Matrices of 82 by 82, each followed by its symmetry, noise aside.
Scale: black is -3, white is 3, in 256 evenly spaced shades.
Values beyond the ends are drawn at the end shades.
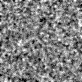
antisymmetric.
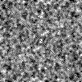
same after a half turn.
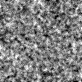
antisymmetric.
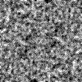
same after a half turn.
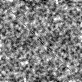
same after a half turn.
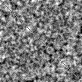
symmetric.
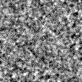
antisymmetric.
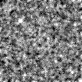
symmetric.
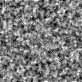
same after a half turn.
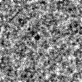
symmetric.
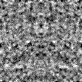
mirrored left to right.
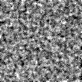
antisymmetric.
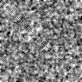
symmetric.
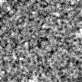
symmetric.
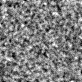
antisymmetric.
